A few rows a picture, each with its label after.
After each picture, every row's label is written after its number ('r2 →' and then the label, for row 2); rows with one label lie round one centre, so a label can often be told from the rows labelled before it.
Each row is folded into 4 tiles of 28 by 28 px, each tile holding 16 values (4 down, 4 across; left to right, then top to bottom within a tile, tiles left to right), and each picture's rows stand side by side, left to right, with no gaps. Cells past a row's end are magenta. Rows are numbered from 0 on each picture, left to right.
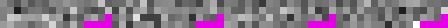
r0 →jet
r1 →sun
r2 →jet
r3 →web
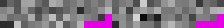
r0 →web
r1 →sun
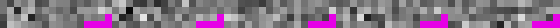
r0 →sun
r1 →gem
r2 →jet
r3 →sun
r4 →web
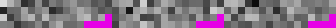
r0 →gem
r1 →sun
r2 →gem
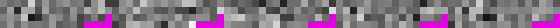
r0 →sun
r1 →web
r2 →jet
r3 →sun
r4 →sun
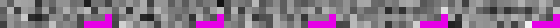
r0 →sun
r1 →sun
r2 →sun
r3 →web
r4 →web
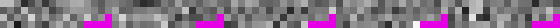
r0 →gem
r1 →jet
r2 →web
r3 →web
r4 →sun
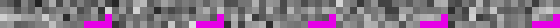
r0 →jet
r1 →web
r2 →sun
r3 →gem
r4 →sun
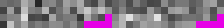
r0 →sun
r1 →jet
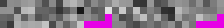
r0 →web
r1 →gem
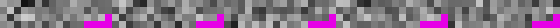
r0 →gem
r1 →gem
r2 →web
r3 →gem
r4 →sun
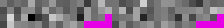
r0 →sun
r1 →sun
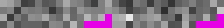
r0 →gem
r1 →jet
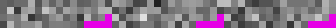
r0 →sun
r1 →gem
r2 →gem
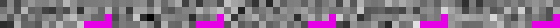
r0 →web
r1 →sun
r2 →gem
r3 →web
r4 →jet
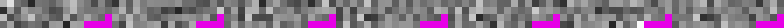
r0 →gem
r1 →web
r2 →sun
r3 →sun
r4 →sun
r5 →web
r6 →sun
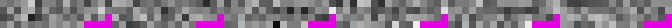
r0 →sun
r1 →gem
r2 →web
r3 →web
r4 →web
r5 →jet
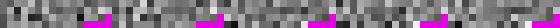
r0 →sun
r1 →sun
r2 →web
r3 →web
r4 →web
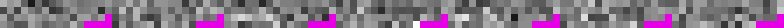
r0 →gem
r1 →sun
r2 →jet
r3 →web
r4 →jet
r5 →sun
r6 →web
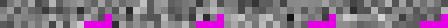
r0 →web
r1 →sun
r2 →jet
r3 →jet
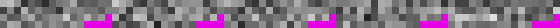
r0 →gem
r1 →gem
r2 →gem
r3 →sun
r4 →jet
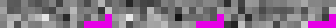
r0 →jet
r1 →jet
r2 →web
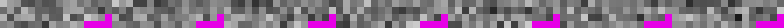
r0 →gem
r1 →gem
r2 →jet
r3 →web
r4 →web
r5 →sun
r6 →jet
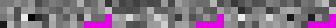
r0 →sun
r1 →jet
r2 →jet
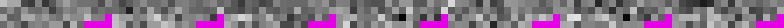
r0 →gem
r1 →jet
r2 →jet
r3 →jet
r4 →gem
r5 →jet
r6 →jet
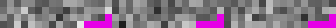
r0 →web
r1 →web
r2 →sun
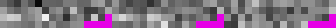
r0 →jet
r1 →jet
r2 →web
